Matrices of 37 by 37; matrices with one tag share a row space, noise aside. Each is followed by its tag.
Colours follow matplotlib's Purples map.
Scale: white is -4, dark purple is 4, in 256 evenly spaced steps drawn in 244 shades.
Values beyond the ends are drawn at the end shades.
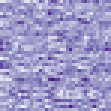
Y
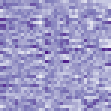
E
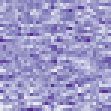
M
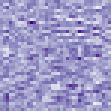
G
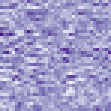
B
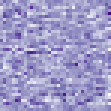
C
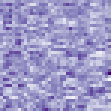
C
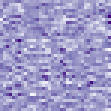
C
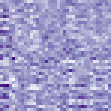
B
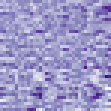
E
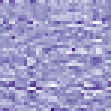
G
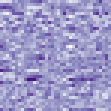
B
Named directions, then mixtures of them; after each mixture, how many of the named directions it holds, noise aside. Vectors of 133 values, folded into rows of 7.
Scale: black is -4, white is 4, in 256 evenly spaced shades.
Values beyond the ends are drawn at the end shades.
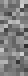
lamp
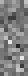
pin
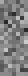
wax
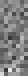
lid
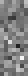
one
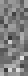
two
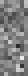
one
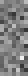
four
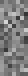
one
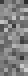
four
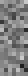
four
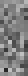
four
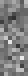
one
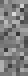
two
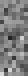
two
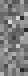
four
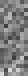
one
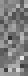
two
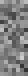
four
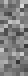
one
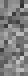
two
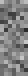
three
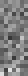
one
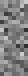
two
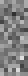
four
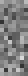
three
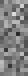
two
